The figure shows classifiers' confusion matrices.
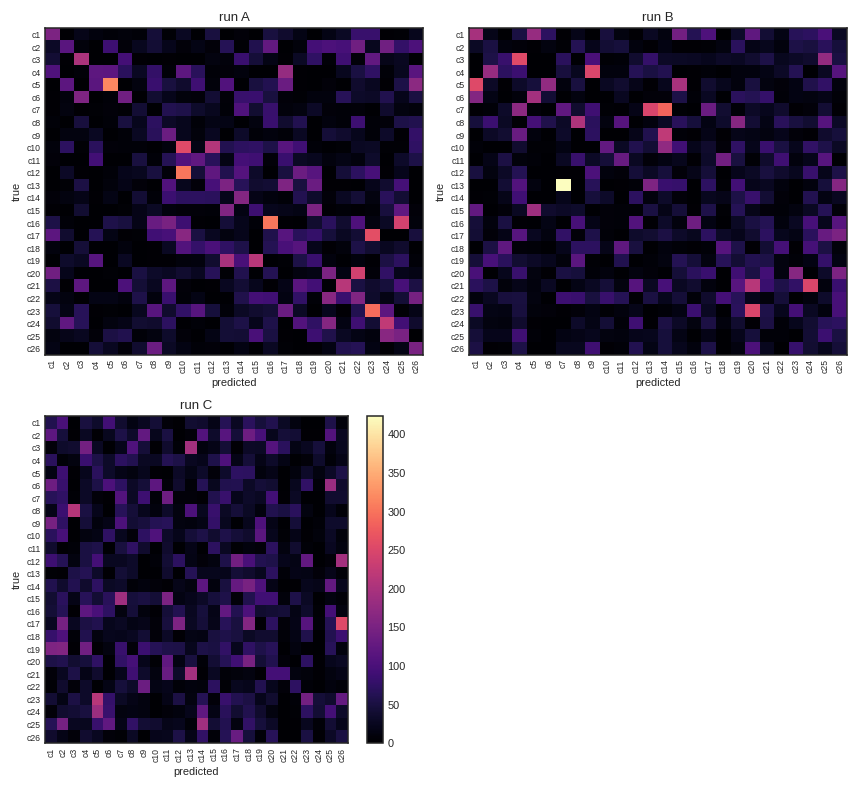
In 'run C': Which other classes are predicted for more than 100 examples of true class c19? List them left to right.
c1, c2, c4
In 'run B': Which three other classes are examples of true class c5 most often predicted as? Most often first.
c1, c15, c6
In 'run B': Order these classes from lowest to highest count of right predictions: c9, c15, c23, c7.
c15, c9, c23, c7
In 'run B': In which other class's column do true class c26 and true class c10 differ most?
c14
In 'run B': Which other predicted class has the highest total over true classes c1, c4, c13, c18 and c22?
c7
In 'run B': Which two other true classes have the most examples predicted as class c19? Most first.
c8, c21
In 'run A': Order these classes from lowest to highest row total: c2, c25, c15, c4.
c15, c25, c4, c2
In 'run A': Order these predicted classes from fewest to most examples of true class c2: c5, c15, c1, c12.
c12, c1, c15, c5
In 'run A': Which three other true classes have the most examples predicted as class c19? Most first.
c15, c13, c12
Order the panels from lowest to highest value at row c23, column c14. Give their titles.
run B, run A, run C
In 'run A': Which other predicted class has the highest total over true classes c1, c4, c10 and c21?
c17
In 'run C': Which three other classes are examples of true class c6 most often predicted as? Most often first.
c25, c1, c10
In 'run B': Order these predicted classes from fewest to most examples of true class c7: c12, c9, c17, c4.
c12, c9, c17, c4
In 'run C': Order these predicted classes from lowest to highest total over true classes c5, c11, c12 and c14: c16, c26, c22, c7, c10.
c10, c22, c7, c16, c26
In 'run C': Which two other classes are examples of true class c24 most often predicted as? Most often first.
c5, c14
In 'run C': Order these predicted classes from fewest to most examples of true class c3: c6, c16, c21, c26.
c6, c26, c16, c21
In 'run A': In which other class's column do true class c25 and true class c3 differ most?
c24
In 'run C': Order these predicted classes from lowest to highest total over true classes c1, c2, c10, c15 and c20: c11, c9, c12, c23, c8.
c12, c23, c8, c9, c11
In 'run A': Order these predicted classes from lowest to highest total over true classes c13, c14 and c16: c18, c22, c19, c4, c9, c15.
c4, c15, c18, c22, c19, c9
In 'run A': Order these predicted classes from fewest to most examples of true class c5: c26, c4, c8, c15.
c15, c8, c4, c26
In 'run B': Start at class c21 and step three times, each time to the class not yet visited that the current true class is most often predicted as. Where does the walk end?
c9
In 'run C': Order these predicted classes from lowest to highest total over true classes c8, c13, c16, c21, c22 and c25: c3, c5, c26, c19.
c26, c19, c5, c3
